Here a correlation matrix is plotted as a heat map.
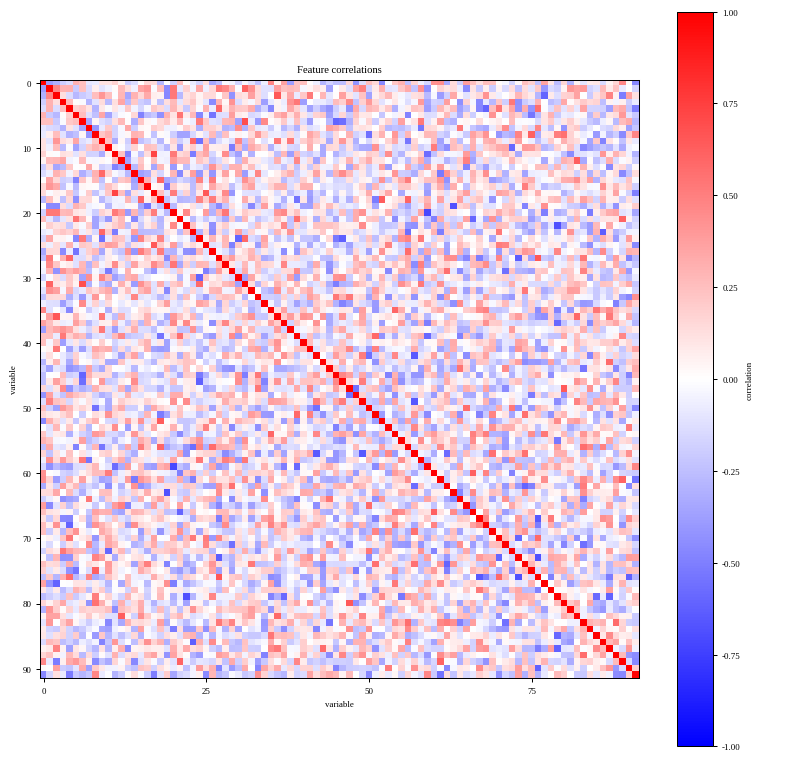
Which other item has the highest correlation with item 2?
36
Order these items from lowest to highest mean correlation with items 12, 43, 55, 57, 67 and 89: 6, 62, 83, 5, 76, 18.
76, 62, 83, 18, 5, 6
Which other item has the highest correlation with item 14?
9
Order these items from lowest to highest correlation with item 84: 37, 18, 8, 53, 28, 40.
37, 28, 53, 8, 40, 18
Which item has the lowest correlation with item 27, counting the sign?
73
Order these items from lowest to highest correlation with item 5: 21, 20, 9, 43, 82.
82, 20, 43, 9, 21
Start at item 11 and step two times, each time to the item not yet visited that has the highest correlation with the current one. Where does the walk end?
25
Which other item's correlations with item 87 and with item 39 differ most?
51
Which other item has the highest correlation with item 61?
89
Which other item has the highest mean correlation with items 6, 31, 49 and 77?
61
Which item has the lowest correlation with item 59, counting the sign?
20
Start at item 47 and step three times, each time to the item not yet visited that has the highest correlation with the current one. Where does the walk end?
75
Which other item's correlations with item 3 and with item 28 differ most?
67
